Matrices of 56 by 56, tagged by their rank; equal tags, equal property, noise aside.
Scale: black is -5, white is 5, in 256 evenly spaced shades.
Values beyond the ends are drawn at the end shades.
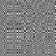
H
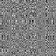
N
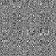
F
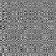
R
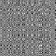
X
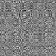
F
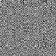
F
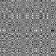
X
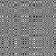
H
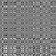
H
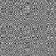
R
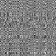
F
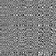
X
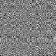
F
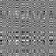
H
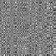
R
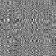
X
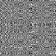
R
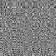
F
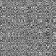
F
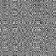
R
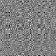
R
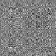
F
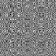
X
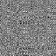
F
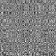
R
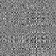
R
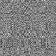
F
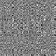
F
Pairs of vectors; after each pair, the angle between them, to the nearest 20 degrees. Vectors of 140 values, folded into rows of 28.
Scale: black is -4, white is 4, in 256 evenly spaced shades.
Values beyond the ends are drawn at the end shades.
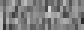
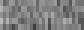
60 degrees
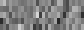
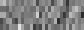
20 degrees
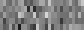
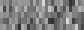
80 degrees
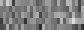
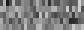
140 degrees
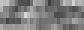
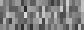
80 degrees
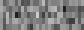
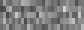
140 degrees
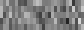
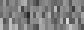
140 degrees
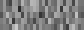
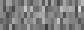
120 degrees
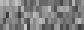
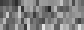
160 degrees
